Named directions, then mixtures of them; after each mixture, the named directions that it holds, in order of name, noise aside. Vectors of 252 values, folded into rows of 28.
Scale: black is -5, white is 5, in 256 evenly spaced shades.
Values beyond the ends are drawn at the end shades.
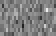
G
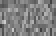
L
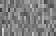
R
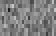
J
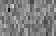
J.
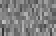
G, L, R.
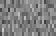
R.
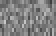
J, L.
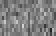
G, J, L.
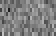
J, R.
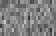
J, L.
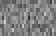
J, L.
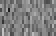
J, R.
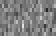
G, L.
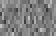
G, L, R.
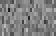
G, J, R.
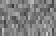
J, L, R.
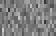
R.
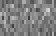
G, J, L.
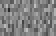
G, J, L.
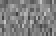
J, L.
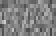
L.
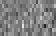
G, L.
